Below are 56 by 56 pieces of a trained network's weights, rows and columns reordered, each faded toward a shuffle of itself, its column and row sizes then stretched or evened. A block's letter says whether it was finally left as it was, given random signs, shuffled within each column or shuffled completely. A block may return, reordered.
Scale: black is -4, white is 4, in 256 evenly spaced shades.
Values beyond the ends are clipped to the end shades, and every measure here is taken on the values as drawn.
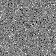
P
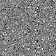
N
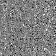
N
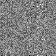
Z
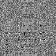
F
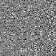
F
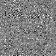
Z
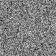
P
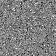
P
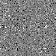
Z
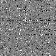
Z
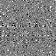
F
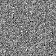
N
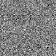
F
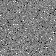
P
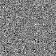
Z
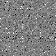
Z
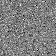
P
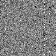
N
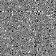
Z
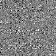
Z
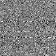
Z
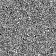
P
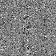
N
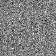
N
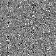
N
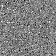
P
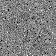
P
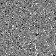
N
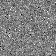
P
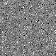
N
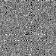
Z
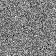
P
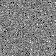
P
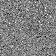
P
